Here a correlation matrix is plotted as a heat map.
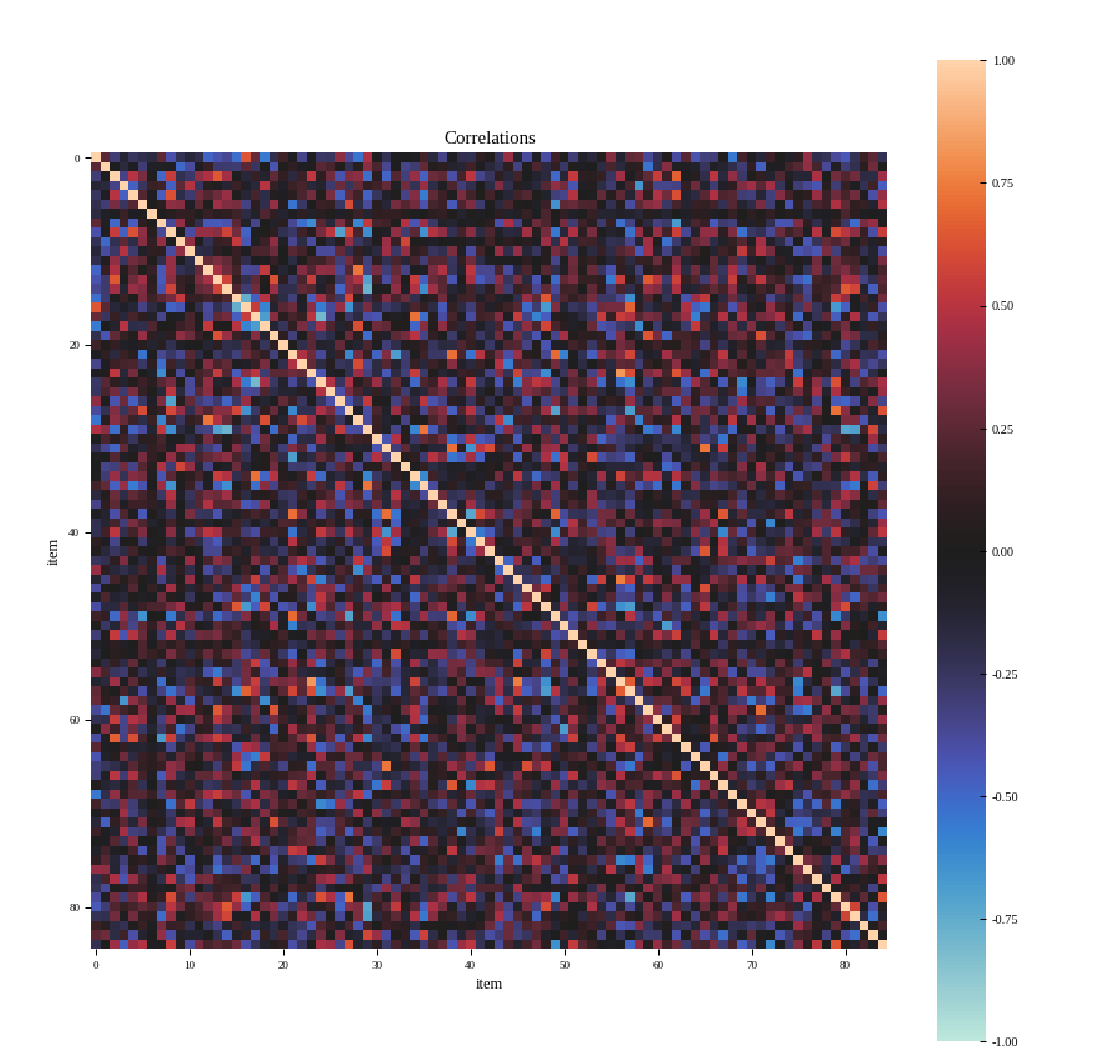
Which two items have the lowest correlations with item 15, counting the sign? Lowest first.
16, 57
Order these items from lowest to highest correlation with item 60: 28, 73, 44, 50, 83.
83, 50, 44, 28, 73
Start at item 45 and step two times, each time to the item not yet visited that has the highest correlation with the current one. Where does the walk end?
23
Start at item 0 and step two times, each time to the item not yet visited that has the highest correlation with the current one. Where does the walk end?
57
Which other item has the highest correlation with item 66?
62
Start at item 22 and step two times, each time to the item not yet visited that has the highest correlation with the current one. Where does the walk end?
12
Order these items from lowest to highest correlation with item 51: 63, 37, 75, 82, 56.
63, 82, 75, 37, 56
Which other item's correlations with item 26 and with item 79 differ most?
8
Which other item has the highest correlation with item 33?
9
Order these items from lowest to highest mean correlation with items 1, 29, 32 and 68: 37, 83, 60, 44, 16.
60, 16, 44, 37, 83
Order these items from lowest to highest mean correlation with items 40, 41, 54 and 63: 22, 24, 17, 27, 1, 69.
24, 27, 1, 22, 69, 17
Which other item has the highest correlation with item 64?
18
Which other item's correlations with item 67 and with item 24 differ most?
17
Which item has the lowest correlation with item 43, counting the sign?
75
